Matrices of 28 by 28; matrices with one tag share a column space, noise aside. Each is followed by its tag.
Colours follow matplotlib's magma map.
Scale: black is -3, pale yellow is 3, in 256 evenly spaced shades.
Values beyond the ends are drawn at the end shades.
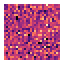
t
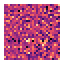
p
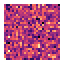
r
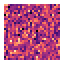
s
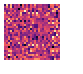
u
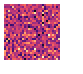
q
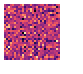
p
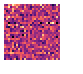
r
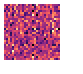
s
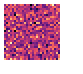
r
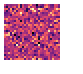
u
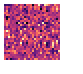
r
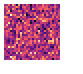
s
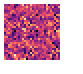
r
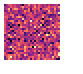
p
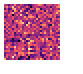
p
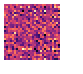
q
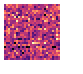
t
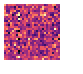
s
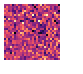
s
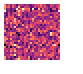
u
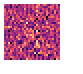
r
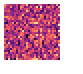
r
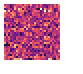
u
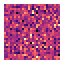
t
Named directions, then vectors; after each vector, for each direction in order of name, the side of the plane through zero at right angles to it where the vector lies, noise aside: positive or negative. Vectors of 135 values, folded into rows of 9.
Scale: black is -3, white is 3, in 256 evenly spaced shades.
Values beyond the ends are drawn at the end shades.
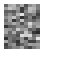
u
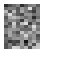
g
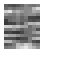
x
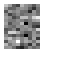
negative, negative, negative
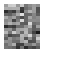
negative, positive, negative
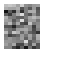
negative, positive, negative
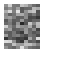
negative, positive, positive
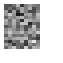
positive, negative, negative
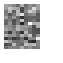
negative, positive, positive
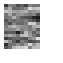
positive, positive, positive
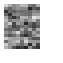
negative, negative, negative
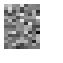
negative, positive, negative
